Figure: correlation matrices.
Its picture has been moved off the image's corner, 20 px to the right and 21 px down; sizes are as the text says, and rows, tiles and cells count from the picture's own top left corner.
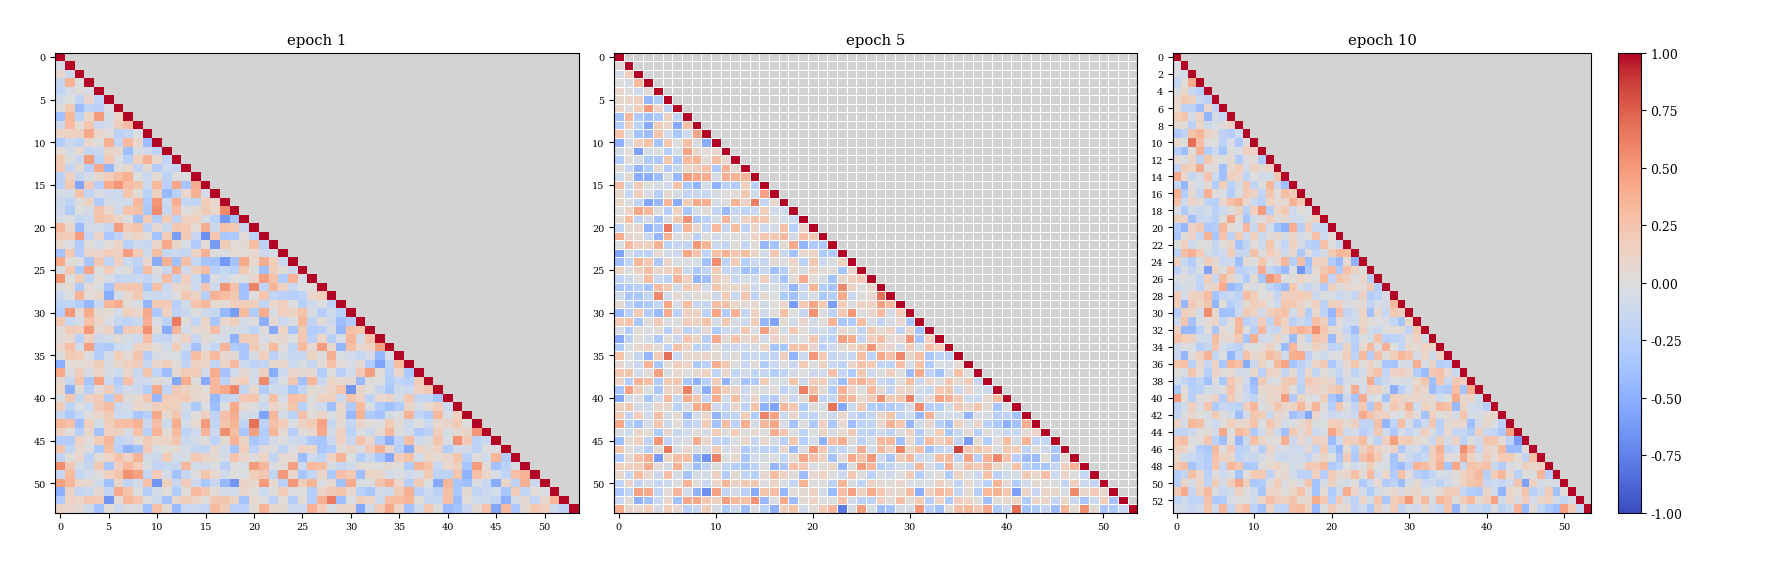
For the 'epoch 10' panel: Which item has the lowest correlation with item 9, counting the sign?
36
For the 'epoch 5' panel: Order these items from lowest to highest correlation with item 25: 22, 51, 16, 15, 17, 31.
16, 17, 15, 22, 51, 31
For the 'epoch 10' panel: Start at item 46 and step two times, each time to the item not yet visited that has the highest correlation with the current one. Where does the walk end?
47
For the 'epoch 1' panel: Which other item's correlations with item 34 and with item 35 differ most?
33
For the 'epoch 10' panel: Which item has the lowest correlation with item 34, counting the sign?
14
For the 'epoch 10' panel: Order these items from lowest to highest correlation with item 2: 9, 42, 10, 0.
0, 42, 9, 10
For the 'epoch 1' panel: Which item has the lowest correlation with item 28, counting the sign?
5
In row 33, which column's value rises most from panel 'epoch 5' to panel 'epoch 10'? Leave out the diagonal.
0
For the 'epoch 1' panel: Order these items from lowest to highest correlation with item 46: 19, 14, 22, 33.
14, 22, 19, 33
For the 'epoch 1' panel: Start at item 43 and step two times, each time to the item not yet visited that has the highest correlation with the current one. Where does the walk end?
27
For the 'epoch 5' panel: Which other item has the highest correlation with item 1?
39
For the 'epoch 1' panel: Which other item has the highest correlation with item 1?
30
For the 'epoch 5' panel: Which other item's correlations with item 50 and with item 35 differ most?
46
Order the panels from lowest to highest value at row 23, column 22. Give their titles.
epoch 5, epoch 1, epoch 10
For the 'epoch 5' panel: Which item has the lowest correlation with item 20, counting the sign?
3
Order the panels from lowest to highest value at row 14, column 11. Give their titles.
epoch 1, epoch 10, epoch 5
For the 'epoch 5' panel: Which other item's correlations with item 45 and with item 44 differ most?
4
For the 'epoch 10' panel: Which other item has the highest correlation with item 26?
12
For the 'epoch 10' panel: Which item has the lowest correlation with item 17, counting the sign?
42
